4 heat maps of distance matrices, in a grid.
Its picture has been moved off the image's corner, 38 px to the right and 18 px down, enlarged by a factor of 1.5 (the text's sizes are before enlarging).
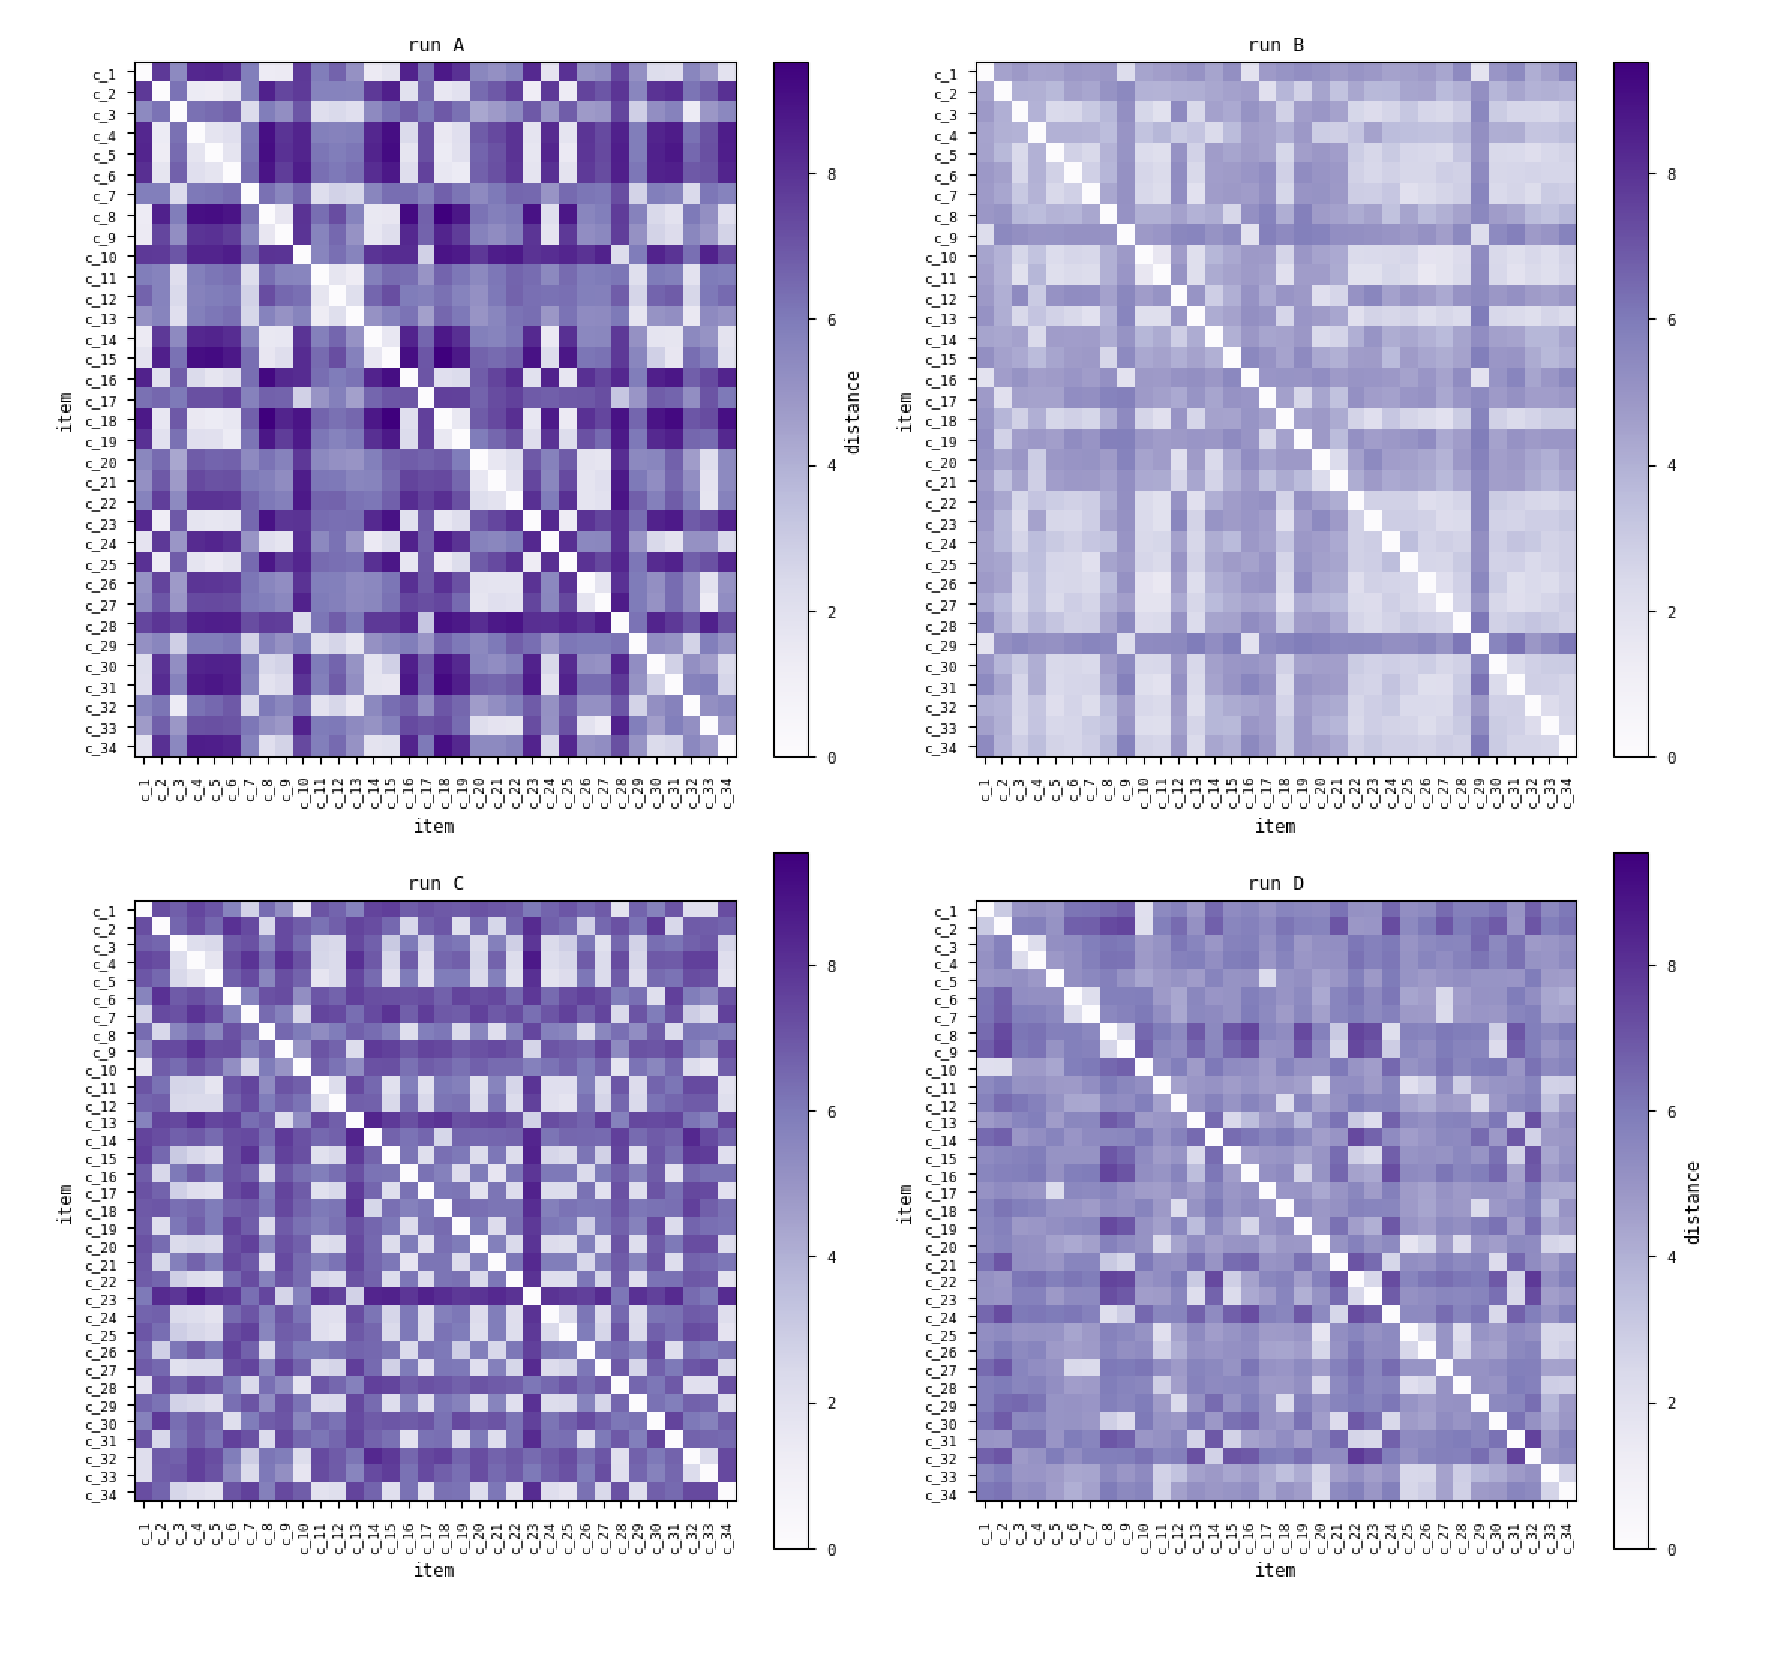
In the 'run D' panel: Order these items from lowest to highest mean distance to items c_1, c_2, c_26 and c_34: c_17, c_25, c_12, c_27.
c_25, c_17, c_12, c_27
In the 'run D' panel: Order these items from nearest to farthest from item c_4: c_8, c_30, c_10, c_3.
c_3, c_10, c_30, c_8
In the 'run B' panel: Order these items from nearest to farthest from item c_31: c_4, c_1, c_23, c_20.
c_23, c_4, c_20, c_1
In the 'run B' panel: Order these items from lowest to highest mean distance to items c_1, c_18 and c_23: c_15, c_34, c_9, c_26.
c_26, c_34, c_9, c_15
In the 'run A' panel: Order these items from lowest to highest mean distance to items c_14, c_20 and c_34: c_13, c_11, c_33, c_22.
c_33, c_22, c_13, c_11
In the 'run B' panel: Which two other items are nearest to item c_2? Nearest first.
c_17, c_19
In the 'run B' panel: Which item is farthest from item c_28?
c_29
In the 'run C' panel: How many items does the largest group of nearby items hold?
14
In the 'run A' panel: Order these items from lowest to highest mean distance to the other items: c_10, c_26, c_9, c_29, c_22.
c_29, c_9, c_26, c_22, c_10
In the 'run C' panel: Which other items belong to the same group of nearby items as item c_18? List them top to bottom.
c_14
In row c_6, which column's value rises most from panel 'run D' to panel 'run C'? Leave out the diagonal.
c_27
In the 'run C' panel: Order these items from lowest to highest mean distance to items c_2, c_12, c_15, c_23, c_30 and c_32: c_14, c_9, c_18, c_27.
c_27, c_9, c_18, c_14
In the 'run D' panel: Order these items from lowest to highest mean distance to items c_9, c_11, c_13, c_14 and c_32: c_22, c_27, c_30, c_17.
c_30, c_17, c_27, c_22
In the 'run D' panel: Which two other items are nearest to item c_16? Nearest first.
c_19, c_13
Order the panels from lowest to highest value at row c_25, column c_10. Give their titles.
run B, run D, run C, run A
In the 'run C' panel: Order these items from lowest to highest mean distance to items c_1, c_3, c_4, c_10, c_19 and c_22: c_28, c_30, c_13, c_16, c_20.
c_20, c_28, c_16, c_30, c_13
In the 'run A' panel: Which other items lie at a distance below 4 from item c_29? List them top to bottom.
c_3, c_7, c_11, c_12, c_13, c_32
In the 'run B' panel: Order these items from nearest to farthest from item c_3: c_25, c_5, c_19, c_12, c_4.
c_5, c_25, c_4, c_19, c_12
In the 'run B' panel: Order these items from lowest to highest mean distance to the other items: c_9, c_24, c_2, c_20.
c_24, c_2, c_20, c_9
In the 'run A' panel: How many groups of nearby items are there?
5
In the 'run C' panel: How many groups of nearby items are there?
6
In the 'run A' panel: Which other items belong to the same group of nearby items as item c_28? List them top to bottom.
c_10, c_17
